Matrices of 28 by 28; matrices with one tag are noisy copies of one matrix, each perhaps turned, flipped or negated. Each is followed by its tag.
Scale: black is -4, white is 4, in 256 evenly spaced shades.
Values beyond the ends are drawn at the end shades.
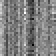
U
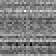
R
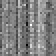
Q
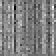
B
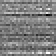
B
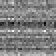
U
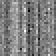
Q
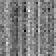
Q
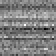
Q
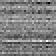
B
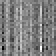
B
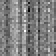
Q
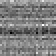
U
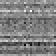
R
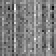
B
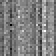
R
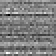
B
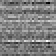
B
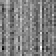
B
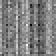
Q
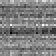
U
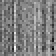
B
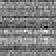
Q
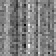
Q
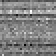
R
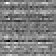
B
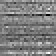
B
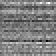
B
